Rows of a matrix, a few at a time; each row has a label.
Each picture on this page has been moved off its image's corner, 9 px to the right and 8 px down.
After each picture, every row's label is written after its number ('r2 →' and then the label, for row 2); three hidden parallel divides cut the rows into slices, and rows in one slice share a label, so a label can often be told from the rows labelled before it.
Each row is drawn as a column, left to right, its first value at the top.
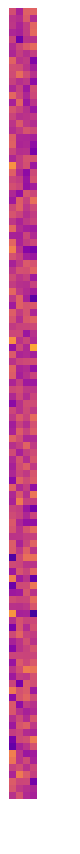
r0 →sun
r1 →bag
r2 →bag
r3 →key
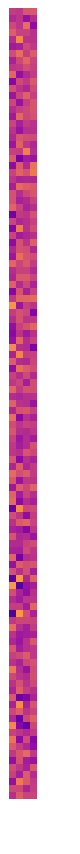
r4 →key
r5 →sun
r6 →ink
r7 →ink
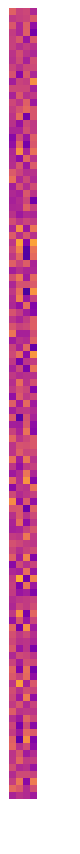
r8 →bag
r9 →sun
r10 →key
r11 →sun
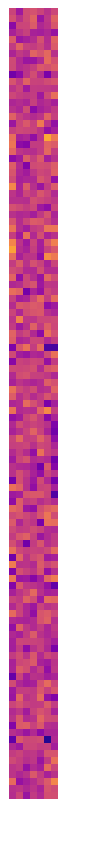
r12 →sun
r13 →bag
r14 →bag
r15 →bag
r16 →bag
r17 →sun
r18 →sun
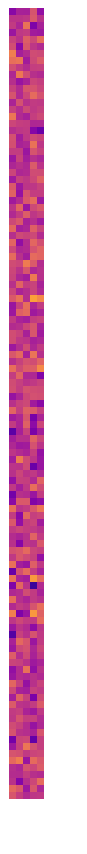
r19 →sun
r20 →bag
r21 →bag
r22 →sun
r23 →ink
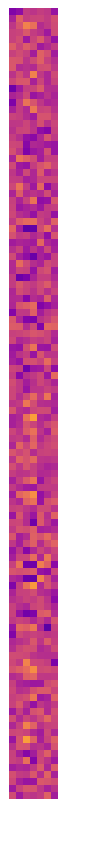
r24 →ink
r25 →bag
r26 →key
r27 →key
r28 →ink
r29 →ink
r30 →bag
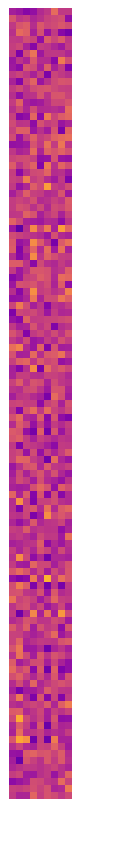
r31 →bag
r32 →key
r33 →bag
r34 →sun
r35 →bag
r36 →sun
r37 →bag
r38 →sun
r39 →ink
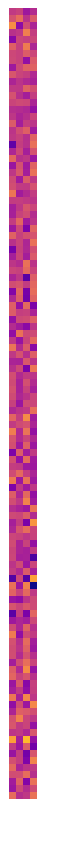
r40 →key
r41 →ink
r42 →key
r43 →sun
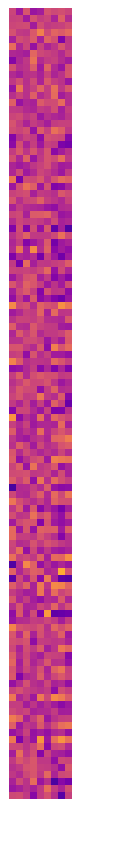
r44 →key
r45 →ink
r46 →bag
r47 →ink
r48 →key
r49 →ink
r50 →key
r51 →key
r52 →key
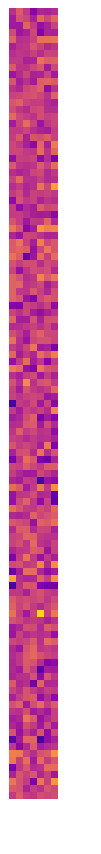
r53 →sun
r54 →ink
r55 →bag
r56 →bag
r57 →sun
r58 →ink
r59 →sun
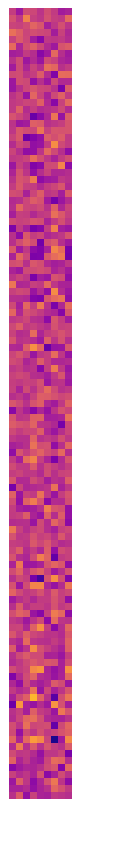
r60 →bag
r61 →ink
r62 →bag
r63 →key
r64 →key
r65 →ink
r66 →sun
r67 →ink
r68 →key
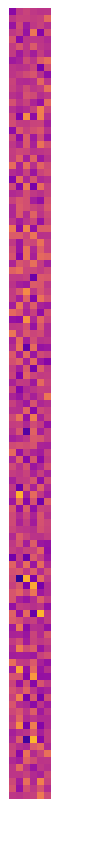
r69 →ink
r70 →key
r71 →sun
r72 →key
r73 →sun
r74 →ink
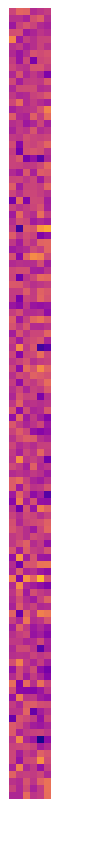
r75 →ink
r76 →key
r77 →ink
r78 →ink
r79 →sun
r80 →sun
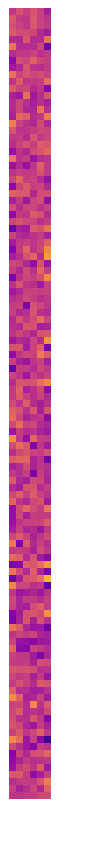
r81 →key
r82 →bag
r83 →ink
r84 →ink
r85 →ink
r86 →sun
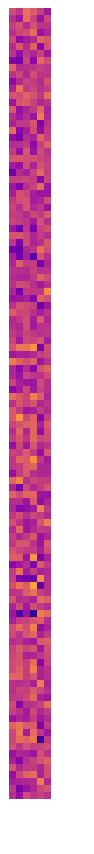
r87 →bag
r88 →key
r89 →bag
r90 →key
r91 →sun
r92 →ink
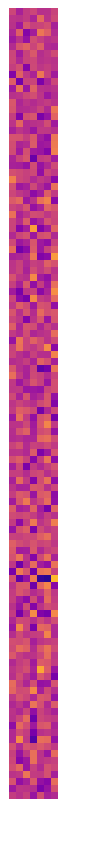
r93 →ink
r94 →key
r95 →bag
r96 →sun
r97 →key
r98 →key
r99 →sun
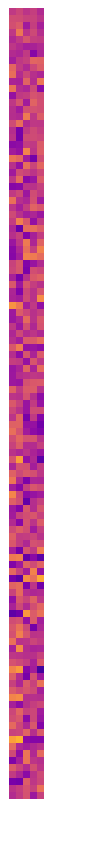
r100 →key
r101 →key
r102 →sun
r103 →ink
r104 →sun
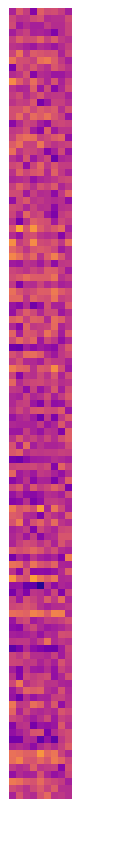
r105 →sun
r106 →sun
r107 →ink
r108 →sun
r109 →sun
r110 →ink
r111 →sun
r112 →ink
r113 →bag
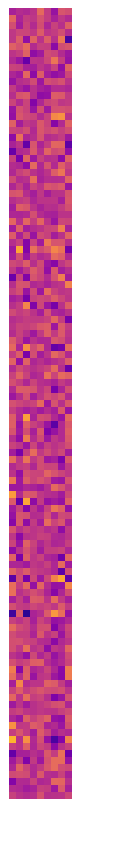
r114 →key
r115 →ink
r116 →key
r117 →ink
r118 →bag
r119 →ink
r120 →sun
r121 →sun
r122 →key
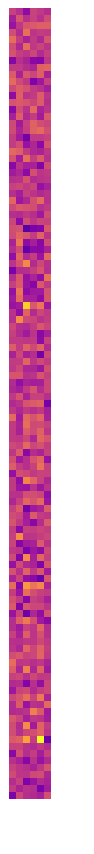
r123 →bag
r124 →ink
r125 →key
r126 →bag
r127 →key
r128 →ink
